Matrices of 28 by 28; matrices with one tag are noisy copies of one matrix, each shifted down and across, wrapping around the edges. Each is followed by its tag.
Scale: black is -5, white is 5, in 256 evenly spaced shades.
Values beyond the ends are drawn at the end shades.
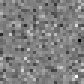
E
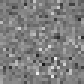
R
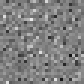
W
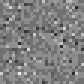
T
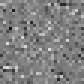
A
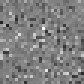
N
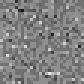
A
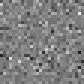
T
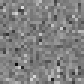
N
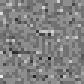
A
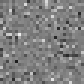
A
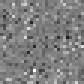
E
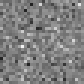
E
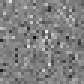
R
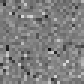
N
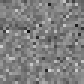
T
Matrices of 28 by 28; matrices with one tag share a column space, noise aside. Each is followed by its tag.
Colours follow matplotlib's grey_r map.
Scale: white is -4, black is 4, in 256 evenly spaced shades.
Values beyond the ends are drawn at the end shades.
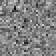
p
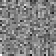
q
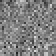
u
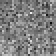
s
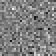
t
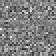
t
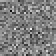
t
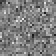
p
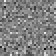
t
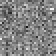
q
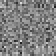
u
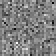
s
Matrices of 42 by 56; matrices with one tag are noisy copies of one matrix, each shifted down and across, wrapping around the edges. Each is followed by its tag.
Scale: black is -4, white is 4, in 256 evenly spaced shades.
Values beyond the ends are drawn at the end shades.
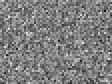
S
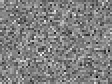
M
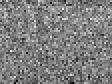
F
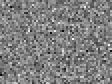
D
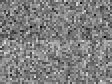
F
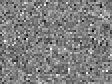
M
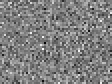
M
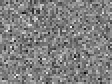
D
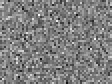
D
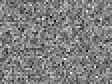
S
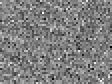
M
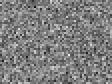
S
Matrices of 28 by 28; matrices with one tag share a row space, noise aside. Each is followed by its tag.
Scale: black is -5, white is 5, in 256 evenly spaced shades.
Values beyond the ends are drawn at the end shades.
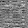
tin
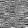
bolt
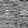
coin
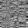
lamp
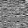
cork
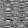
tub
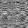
cork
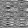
tub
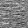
tin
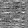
tin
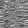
bolt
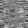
bolt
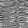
lamp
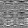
tub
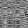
cork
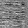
tin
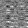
tub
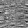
bolt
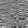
lamp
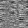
lamp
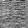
tin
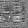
tin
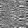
lamp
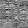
coin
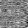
cork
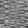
bolt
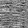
tin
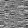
bolt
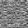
cork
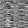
tub
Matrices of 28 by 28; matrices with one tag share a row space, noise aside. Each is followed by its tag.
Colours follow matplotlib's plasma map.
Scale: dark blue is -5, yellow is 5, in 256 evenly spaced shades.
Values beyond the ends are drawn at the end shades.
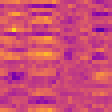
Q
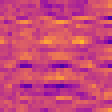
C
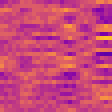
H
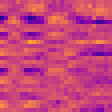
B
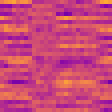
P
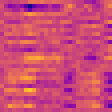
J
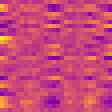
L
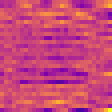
C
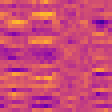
Q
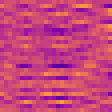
C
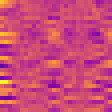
L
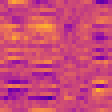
Q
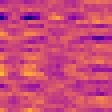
B
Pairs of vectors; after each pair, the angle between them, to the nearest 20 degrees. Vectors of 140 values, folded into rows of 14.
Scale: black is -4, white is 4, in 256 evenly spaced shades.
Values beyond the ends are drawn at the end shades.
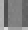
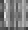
140 degrees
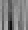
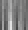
160 degrees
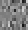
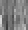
100 degrees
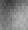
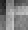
60 degrees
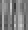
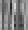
160 degrees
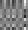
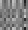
160 degrees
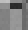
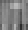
120 degrees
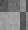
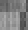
20 degrees
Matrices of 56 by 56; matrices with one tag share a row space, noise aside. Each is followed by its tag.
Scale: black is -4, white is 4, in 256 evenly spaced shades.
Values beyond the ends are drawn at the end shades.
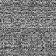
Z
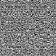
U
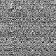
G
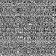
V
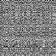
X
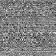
X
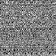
X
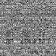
Z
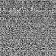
X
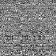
Z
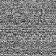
Z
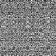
U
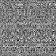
V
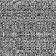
V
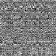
Z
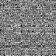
Z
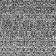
V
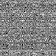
X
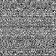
V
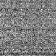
Z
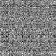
X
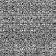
X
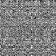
U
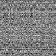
X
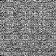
Z
